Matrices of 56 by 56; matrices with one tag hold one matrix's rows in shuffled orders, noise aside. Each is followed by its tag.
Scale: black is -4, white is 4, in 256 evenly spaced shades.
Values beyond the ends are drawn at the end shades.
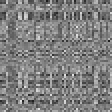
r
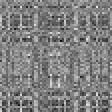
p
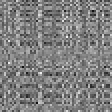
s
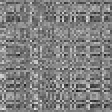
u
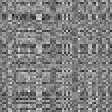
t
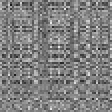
p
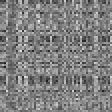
r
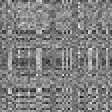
t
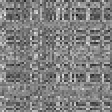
u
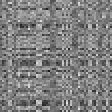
t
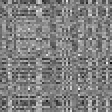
t
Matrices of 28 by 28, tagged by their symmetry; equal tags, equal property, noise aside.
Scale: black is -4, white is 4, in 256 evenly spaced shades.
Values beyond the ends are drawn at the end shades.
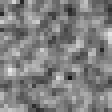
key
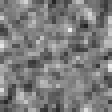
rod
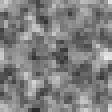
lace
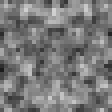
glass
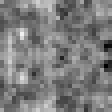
lace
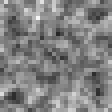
rod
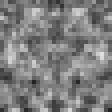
glass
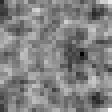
lace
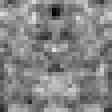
glass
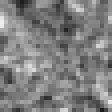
key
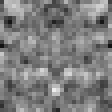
glass
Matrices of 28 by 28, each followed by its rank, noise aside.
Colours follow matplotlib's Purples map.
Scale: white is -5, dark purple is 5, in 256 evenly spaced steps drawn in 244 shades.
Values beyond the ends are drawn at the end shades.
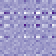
one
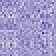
five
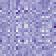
three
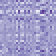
two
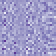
four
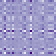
one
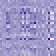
two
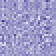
five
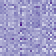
four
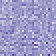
five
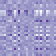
one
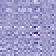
three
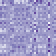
three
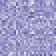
four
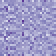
four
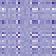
one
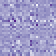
three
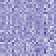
five
